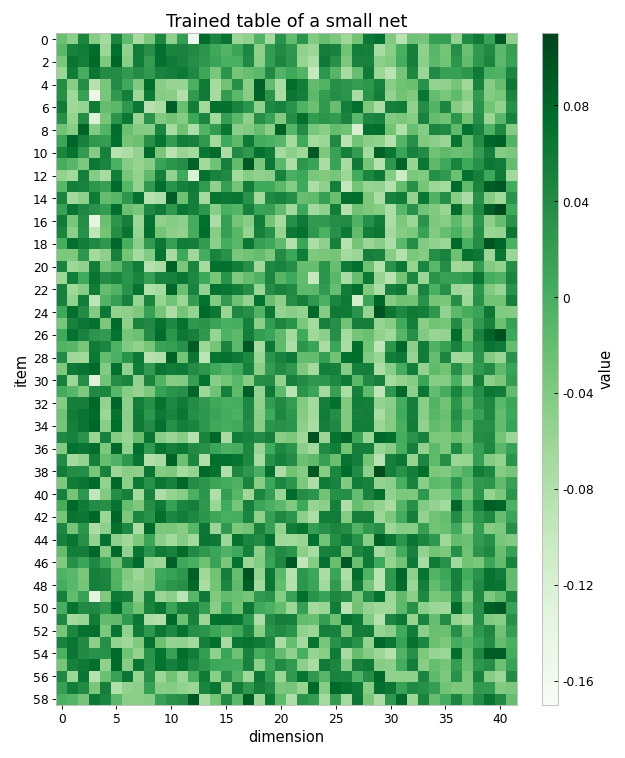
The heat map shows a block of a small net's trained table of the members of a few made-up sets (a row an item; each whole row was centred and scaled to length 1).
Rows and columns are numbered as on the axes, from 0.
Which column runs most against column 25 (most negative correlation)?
35
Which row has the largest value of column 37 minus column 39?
19
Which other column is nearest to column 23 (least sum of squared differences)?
33
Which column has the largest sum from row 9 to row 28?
38
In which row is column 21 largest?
46
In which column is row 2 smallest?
23
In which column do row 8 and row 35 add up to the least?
12
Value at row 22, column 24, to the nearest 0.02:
0.02
